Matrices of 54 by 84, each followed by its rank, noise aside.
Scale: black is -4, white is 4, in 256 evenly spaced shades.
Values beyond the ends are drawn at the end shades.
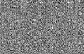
twelve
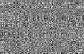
six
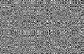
six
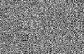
twelve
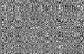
six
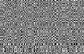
four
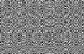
four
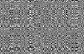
four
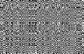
four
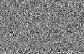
twelve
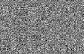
twelve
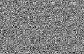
twelve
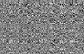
eight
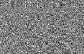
twelve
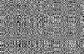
six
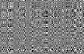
four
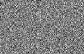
twelve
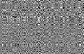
six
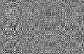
four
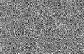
twelve
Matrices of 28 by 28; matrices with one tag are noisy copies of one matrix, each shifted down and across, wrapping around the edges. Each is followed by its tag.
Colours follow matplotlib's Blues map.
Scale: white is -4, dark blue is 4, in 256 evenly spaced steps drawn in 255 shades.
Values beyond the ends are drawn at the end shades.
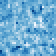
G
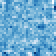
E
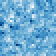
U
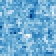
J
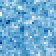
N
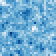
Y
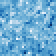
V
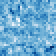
G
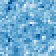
V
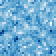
N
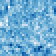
G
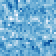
G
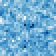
N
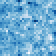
U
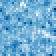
Y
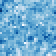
V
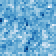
V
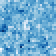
J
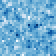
N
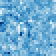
E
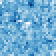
J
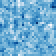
J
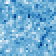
V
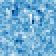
E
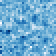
N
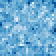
V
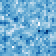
N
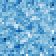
N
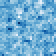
U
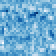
G
